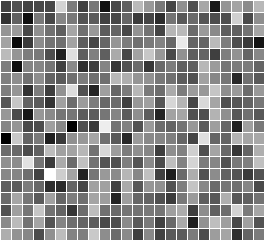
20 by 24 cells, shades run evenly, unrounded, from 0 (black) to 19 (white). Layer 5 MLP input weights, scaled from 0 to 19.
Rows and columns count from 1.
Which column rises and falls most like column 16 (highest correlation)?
8
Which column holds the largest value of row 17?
21
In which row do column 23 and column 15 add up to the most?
12
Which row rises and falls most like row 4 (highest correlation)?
10
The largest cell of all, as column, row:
5, 15
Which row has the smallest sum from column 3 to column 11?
2
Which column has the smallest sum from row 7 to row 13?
3
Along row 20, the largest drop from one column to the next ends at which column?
22
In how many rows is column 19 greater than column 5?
13
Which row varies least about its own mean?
7
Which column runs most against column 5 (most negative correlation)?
19
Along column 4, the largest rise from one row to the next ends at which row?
18
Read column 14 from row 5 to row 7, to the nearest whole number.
15 4 11
